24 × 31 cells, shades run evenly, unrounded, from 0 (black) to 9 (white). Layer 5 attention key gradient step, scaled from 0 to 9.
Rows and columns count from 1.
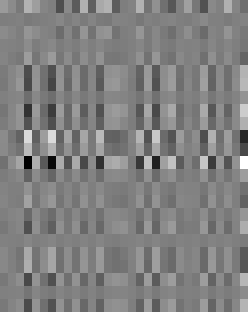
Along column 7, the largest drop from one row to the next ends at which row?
13
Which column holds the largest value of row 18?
31
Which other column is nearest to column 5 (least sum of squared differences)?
14
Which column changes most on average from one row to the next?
4
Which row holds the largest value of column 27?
11
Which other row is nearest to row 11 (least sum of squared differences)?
12
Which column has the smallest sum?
7
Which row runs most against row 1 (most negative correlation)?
2
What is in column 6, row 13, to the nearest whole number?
3
